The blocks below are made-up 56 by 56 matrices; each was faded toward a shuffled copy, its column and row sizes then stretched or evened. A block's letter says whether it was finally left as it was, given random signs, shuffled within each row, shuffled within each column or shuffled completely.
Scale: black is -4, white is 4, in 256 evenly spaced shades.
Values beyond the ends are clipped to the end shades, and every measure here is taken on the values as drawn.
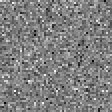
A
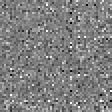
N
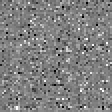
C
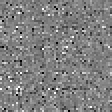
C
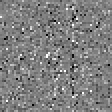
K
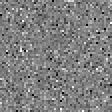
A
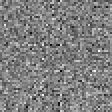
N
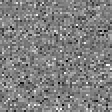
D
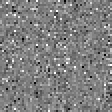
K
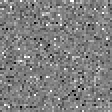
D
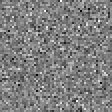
A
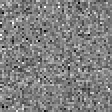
K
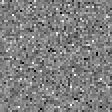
A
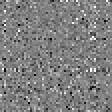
N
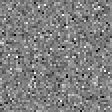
A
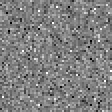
A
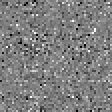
C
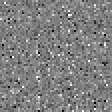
K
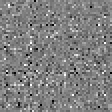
N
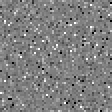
A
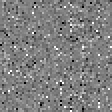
K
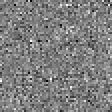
C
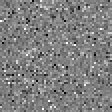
D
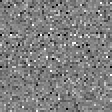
D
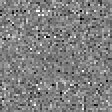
D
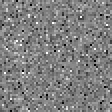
A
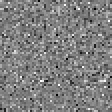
D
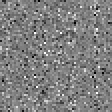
K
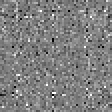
N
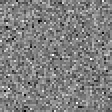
A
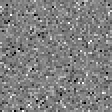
A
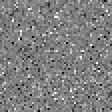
A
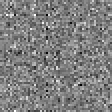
N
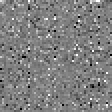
N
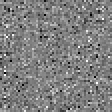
K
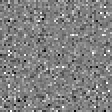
C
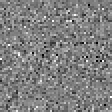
D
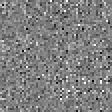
N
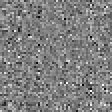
N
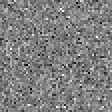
A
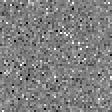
A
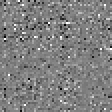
C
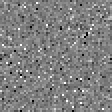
A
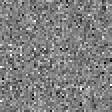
C
